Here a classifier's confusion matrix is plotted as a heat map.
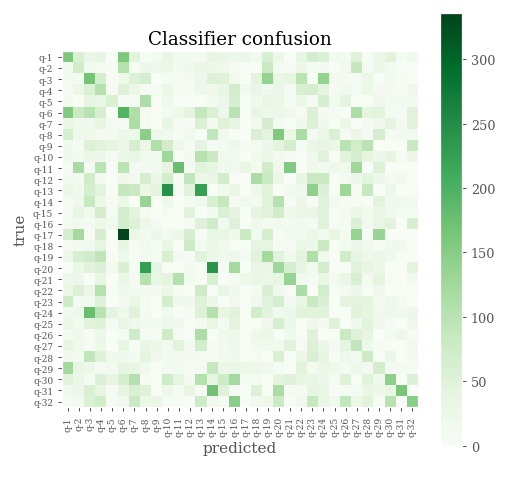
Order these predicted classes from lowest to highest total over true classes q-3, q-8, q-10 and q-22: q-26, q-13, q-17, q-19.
q-17, q-26, q-13, q-19
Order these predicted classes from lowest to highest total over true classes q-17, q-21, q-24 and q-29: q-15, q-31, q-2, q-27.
q-31, q-15, q-2, q-27
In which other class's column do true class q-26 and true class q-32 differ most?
q-16
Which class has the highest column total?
q-6
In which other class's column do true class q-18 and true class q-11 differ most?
q-21
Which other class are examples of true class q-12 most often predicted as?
q-18
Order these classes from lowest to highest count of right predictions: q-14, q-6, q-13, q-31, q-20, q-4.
q-14, q-4, q-20, q-31, q-6, q-13
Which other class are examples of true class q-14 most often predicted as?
q-8
